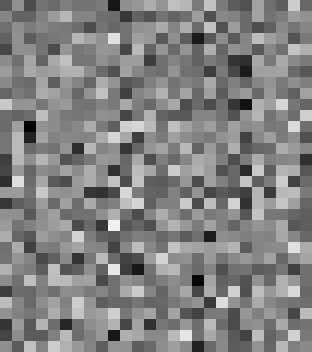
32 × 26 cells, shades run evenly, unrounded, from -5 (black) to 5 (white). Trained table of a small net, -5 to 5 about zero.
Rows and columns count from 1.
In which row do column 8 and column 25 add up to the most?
12
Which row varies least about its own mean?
8
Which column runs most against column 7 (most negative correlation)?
14
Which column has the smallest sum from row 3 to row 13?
21
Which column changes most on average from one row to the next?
10
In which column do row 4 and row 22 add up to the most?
7
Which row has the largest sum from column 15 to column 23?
23
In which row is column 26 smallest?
15
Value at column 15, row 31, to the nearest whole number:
2
